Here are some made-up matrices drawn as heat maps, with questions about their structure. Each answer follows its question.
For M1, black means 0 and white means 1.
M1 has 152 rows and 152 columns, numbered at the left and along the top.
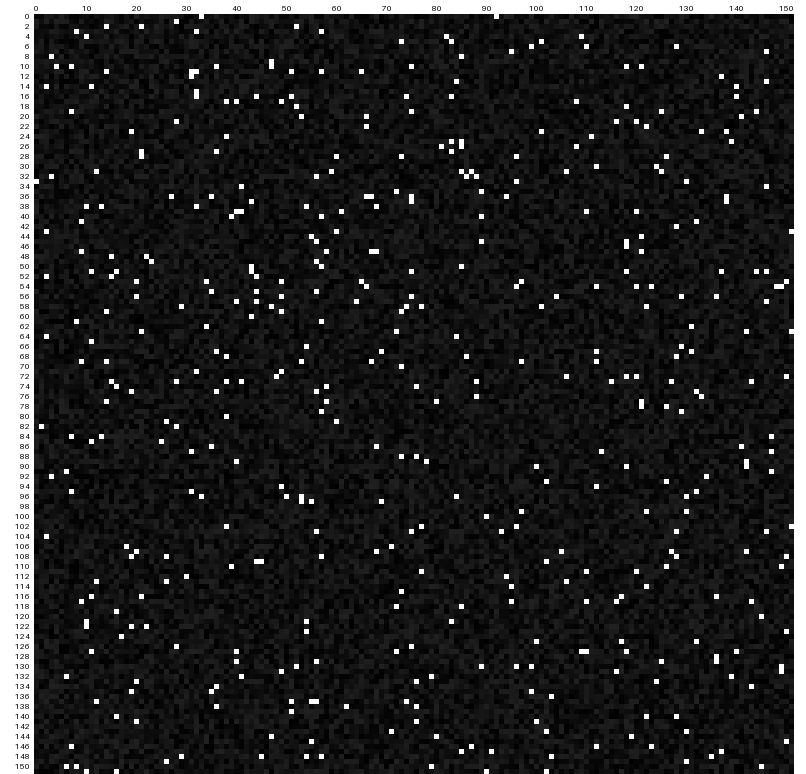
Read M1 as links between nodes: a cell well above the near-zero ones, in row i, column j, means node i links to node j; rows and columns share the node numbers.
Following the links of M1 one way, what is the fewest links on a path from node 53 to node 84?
5
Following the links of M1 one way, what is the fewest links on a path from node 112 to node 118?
6
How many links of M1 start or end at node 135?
4
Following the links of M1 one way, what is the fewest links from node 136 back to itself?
3
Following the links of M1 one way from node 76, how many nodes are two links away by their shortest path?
3
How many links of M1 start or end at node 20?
8
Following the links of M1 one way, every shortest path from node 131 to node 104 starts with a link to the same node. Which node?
node 49
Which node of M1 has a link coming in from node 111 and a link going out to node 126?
node 110
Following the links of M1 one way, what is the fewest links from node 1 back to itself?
7
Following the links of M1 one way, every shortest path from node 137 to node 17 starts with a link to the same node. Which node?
node 74
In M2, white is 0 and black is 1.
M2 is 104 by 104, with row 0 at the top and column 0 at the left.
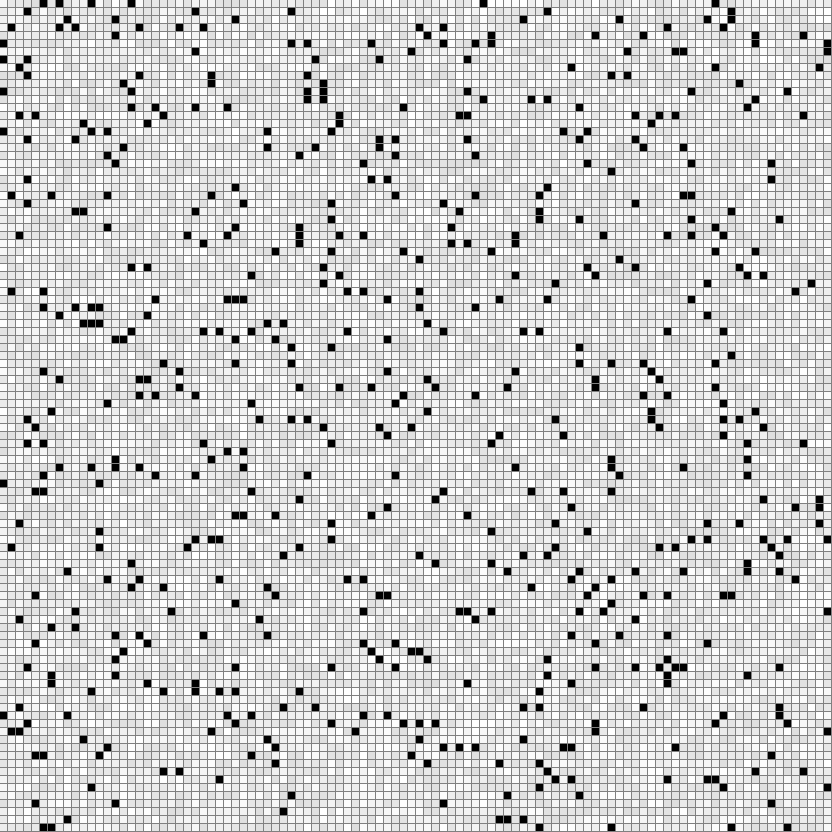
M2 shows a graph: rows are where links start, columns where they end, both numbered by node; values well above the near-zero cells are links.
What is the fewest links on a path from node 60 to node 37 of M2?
3
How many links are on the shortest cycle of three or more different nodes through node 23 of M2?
4
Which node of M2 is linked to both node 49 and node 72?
node 17
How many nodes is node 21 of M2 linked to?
1
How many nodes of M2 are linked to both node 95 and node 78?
0
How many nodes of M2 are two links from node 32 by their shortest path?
10
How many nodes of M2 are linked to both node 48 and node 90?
3
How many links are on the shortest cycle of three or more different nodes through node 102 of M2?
4
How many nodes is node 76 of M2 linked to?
9
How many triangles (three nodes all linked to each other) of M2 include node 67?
5
